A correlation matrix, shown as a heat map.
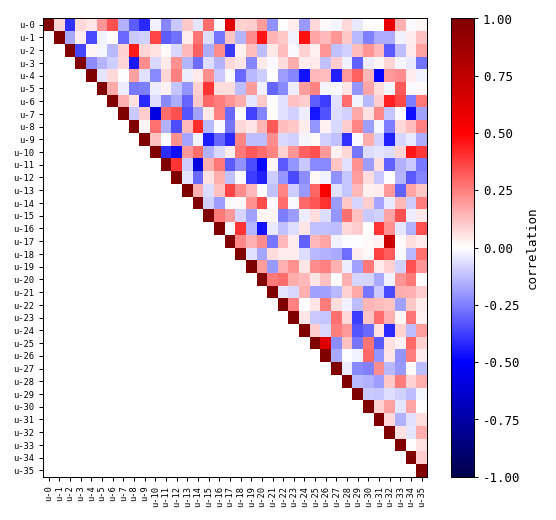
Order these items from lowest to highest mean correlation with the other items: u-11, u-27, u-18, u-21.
u-11, u-27, u-21, u-18
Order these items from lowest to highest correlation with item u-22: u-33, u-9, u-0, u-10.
u-33, u-9, u-0, u-10
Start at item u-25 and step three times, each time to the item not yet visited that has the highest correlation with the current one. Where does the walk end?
u-17
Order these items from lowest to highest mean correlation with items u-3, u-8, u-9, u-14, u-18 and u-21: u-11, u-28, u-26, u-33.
u-11, u-28, u-26, u-33
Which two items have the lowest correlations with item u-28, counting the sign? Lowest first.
u-9, u-18
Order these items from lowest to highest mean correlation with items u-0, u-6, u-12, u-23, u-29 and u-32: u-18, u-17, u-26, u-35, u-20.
u-26, u-20, u-35, u-18, u-17
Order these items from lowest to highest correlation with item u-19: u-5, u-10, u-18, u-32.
u-18, u-32, u-5, u-10
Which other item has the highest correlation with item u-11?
u-12
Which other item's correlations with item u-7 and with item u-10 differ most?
u-34
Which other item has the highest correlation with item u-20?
u-1
